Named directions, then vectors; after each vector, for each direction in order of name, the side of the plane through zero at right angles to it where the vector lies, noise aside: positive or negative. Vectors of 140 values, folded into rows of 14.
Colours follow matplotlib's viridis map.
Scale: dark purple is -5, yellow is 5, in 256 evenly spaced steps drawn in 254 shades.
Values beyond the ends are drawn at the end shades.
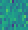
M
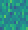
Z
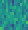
positive, negative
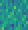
positive, negative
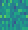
positive, positive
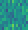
negative, positive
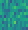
negative, negative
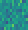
negative, positive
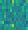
negative, positive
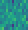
positive, negative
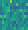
positive, positive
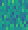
negative, positive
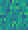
negative, negative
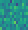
negative, negative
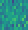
positive, negative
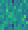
positive, negative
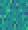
positive, positive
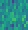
positive, negative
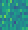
positive, positive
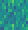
negative, positive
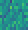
negative, negative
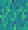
positive, positive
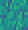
negative, negative
